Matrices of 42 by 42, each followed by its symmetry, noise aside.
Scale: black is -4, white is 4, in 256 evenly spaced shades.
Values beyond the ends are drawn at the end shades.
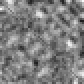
symmetric across the other diagonal.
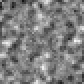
same after a half turn.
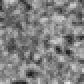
no symmetry.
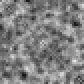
symmetric.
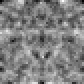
mirrored left to right.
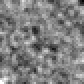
symmetric across the other diagonal.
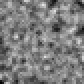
symmetric across the other diagonal.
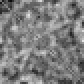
symmetric.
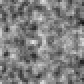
mirrored top to bottom.
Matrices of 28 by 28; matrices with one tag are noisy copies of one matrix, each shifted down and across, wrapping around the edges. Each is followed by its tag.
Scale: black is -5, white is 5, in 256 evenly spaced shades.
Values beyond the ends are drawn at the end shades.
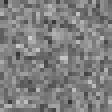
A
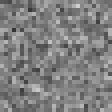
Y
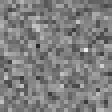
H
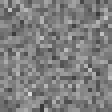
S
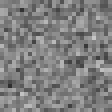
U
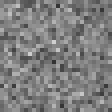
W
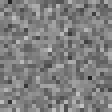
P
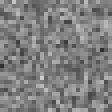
A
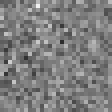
S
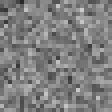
H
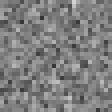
H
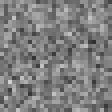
A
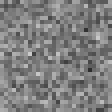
Y
